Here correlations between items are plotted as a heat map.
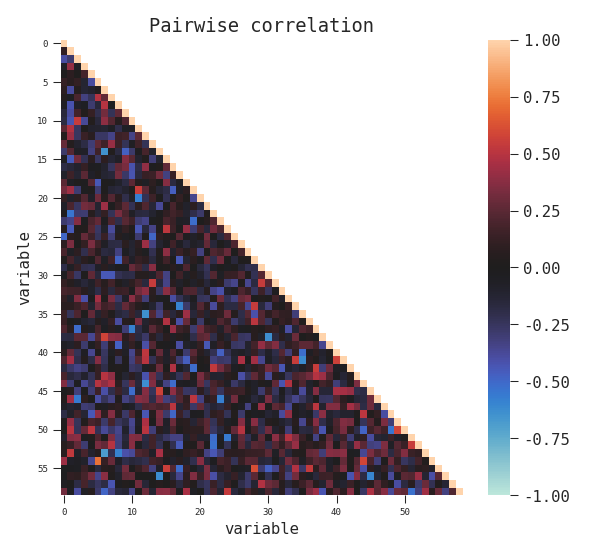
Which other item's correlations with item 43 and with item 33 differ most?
37
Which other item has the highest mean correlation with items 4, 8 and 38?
6
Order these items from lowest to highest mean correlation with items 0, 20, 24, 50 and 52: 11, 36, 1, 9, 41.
11, 9, 36, 1, 41
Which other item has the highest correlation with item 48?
44
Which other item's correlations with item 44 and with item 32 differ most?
12
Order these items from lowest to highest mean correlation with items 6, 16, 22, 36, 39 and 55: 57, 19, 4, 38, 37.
19, 4, 38, 57, 37
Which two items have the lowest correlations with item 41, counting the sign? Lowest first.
35, 18
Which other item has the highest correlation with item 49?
50
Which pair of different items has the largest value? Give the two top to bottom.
5, 54
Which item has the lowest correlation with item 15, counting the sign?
1
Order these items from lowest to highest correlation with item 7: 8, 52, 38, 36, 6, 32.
32, 8, 36, 6, 38, 52
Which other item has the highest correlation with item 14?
45
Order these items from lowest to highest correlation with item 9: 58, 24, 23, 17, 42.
17, 58, 42, 24, 23
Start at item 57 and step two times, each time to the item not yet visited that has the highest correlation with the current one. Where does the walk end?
31
